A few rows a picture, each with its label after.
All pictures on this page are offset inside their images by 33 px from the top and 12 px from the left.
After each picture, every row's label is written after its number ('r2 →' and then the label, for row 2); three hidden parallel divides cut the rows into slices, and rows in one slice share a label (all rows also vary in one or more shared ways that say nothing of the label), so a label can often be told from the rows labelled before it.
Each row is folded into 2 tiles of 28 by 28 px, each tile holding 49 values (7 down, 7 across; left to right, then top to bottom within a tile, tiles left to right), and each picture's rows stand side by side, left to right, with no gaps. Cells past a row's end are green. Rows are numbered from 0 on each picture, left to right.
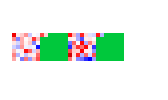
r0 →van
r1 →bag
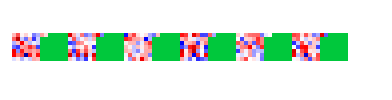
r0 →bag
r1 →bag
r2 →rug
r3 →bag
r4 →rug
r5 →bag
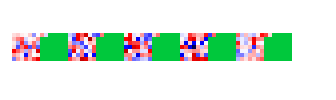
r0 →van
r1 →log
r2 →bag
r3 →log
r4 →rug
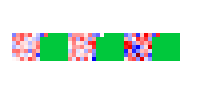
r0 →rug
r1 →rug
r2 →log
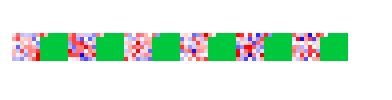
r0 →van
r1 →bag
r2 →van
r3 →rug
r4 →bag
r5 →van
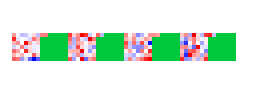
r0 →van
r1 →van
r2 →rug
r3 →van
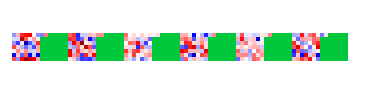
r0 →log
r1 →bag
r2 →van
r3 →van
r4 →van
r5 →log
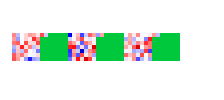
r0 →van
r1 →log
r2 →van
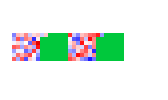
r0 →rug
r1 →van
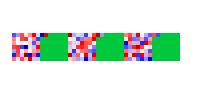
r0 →log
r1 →bag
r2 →bag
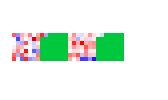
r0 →van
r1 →van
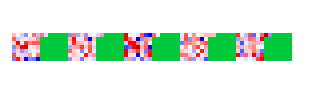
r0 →van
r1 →van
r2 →bag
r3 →van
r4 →van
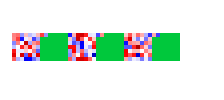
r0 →bag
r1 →log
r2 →bag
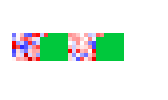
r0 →log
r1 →van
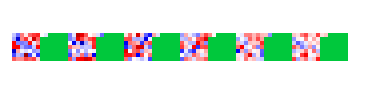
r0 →log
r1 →log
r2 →bag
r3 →rug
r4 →rug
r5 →rug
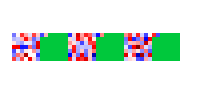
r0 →log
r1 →log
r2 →bag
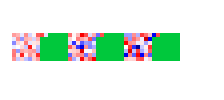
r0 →van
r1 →rug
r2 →log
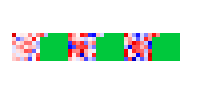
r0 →van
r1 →bag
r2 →bag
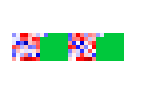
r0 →log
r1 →log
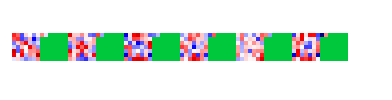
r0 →bag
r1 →bag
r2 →log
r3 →log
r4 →van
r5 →log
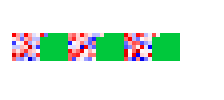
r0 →bag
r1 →van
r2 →bag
